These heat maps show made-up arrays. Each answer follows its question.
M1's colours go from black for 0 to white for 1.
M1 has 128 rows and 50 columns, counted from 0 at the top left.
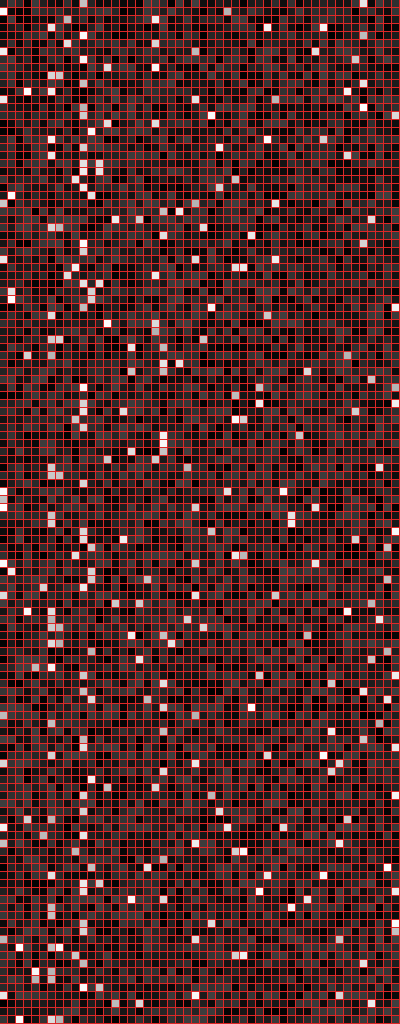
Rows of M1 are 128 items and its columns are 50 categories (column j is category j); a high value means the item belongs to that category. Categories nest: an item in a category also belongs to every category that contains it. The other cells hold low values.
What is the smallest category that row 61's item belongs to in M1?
35
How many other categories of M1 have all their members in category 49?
2
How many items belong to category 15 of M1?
2
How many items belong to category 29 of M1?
7
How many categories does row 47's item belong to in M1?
1
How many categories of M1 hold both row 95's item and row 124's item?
3
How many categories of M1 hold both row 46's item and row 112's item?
3
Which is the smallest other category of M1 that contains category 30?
9
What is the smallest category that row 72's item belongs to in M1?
18
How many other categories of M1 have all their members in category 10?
9
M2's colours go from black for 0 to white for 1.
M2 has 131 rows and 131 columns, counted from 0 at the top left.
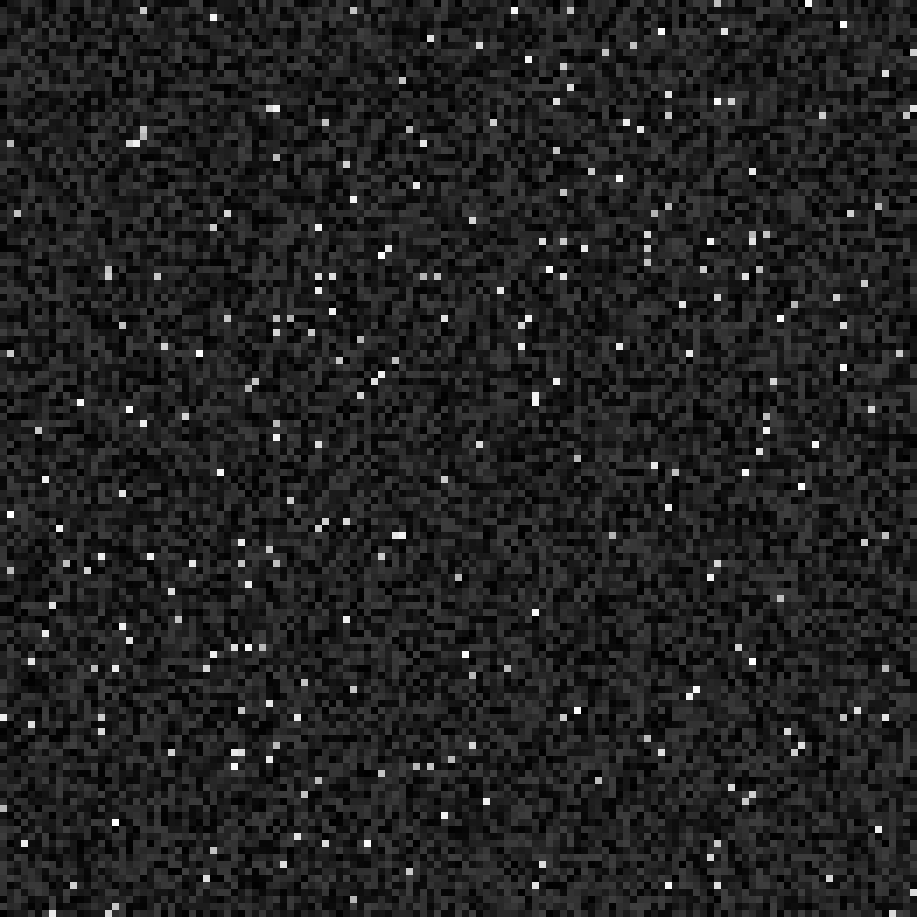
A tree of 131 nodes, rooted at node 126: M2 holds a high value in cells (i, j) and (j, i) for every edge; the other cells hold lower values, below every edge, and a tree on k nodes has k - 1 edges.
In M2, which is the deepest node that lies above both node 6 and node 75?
45
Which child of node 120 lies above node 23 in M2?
46
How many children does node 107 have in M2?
4
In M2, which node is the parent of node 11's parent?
76
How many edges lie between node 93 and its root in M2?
7
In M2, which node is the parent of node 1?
20
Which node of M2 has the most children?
39
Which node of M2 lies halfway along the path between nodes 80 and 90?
63
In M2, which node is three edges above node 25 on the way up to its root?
74
